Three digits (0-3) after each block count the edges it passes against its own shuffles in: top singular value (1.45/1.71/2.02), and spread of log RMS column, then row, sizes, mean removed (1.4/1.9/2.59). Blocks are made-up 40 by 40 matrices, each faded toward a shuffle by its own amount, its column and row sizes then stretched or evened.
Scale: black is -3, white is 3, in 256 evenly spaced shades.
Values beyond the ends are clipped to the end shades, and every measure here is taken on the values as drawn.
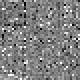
1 1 0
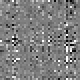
2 3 2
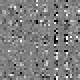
1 3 2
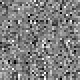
1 1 1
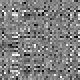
3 2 2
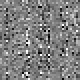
1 3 0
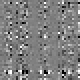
2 3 2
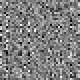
2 2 0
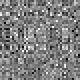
3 0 1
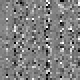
1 3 0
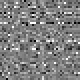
3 0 2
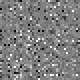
0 2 1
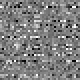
2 0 3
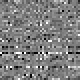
3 0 3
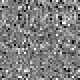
2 1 2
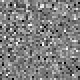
1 0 0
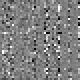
0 3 1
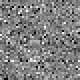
1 0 1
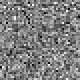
1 0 0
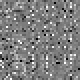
2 1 1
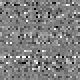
1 0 3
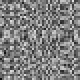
3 1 0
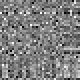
3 0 1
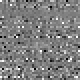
0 0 3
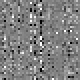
1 3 1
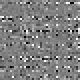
2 2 3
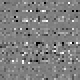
0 1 3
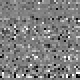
2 1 3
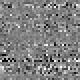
0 1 3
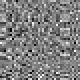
3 0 2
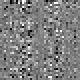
2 3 1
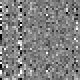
2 3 0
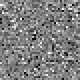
0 0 0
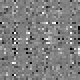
2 2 2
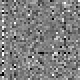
0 2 1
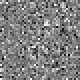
1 2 0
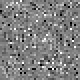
1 0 1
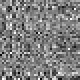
3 1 2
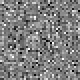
2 0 0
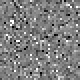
0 1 0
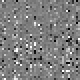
0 3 1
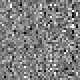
1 2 0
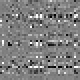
3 2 3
